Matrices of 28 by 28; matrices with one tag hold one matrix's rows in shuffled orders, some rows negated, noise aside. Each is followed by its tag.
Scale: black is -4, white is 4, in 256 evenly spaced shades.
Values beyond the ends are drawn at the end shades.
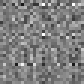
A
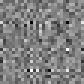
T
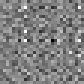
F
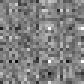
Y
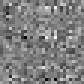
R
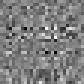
R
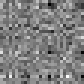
Y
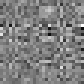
Y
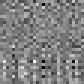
A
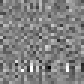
T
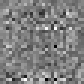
R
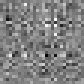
R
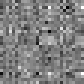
Y
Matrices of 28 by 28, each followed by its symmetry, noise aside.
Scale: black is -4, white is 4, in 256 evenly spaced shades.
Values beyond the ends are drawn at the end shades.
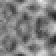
mirrored top to bottom.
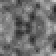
mirrored top to bottom.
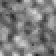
same after a half turn.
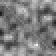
same after a half turn.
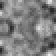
mirrored top to bottom.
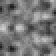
mirrored top to bottom.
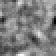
antisymmetric.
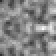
mirrored top to bottom.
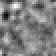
antisymmetric.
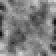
same after a half turn.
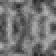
mirrored top to bottom.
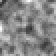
symmetric.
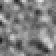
antisymmetric.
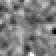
antisymmetric.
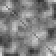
symmetric.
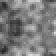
mirrored top to bottom.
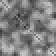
symmetric.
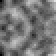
mirrored top to bottom.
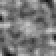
same after a half turn.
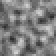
antisymmetric.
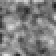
antisymmetric.
